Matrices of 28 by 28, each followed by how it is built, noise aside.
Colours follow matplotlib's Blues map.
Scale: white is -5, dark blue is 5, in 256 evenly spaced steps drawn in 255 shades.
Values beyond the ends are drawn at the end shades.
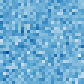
noise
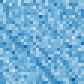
Toeplitz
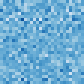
low rank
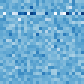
uneven rows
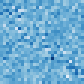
banded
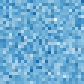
noise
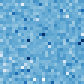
sparse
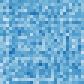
blocks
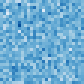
noise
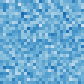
repeating columns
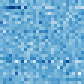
uneven rows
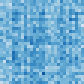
blocks
